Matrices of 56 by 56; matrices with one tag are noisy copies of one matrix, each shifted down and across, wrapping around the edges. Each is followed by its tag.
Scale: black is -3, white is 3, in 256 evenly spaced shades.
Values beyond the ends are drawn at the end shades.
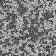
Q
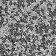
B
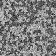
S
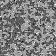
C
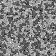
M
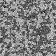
C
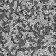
S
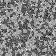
B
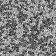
Q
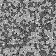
S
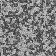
M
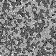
B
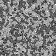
B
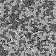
Q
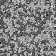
S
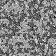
S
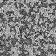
S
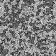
Q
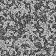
S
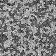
C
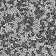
Q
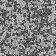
C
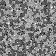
M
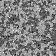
Q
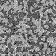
S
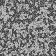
S
